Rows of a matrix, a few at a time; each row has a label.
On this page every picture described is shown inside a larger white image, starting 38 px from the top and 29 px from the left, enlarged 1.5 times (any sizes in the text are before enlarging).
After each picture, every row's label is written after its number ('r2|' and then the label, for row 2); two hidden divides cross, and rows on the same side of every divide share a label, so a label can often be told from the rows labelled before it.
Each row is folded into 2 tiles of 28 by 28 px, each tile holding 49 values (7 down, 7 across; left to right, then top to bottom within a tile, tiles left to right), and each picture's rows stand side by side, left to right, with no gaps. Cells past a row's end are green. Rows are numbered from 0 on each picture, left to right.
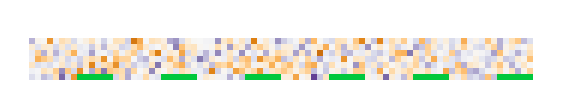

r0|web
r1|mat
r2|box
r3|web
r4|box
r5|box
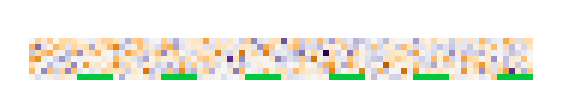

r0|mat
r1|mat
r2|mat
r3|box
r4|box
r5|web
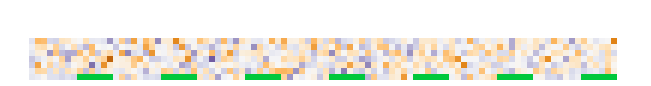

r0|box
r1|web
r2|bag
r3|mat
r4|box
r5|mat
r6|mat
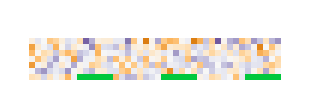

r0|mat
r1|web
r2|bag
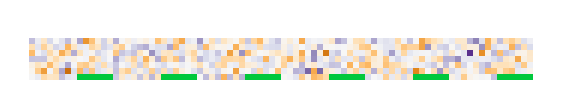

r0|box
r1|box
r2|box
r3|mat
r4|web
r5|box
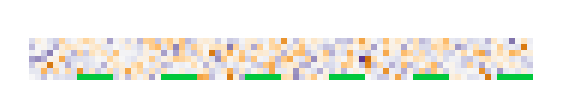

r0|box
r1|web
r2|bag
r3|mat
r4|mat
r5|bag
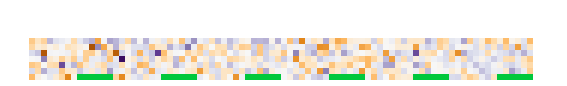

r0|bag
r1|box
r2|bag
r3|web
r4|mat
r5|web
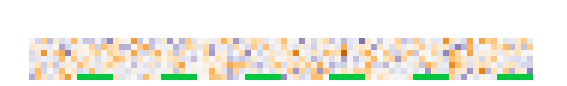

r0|bag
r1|mat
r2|web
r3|bag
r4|mat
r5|mat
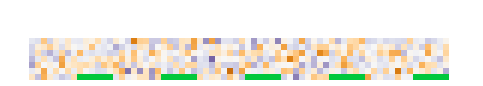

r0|box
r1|mat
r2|bag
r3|mat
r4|bag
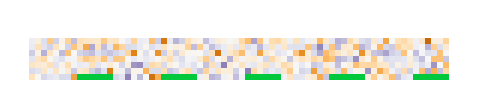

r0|web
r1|mat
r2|mat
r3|bag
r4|web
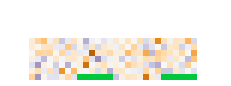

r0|bag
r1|bag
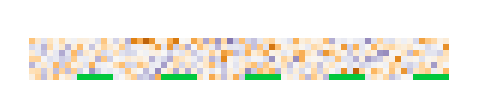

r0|mat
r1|web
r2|bag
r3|bag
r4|box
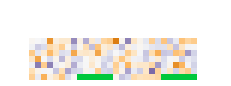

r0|mat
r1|mat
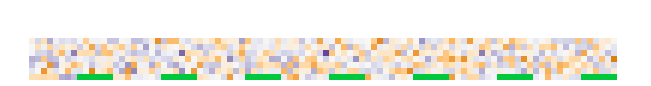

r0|box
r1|box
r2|mat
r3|box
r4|bag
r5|web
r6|box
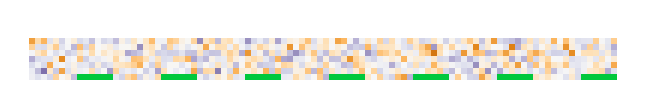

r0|bag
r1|web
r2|box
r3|box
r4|bag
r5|bag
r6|web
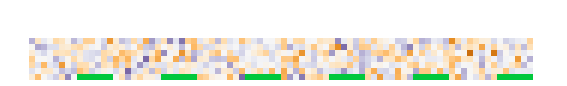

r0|web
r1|mat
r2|bag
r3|mat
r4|bag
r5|mat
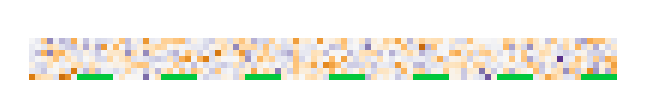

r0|bag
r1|web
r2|mat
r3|box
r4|web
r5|web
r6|web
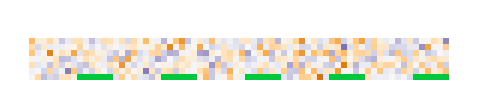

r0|mat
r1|web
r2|bag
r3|mat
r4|box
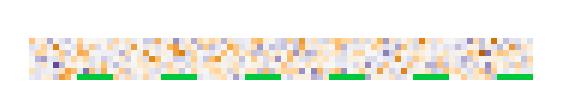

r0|bag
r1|bag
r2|web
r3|web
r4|box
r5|bag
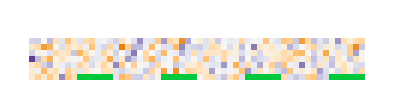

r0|box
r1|box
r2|bag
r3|mat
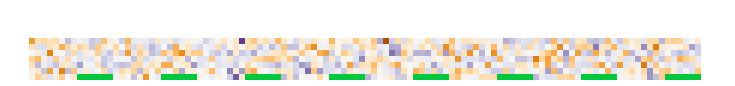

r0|mat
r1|bag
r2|web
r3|mat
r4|web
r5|mat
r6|mat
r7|web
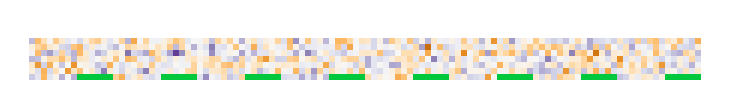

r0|box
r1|web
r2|web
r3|web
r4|bag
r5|bag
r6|bag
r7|web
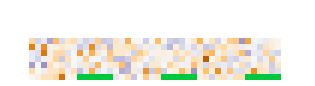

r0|bag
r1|bag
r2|mat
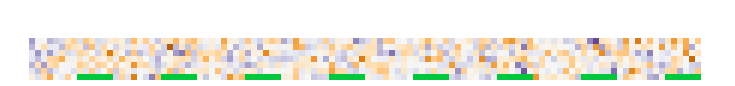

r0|box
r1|web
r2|mat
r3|box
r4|web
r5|web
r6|bag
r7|web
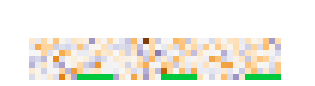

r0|bag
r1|web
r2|web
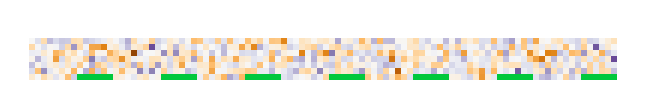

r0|bag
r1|mat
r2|web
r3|mat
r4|bag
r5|bag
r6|mat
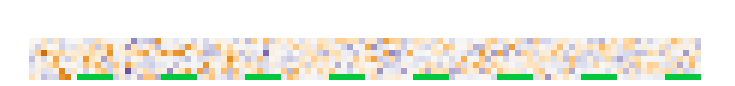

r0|bag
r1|bag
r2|box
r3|box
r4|mat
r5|box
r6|mat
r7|box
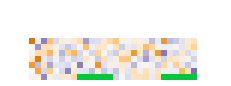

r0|mat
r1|mat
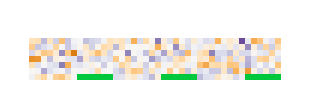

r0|mat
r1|web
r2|web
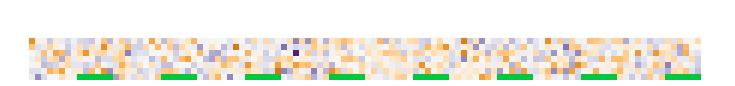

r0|bag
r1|web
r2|box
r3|web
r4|bag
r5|bag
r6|box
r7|mat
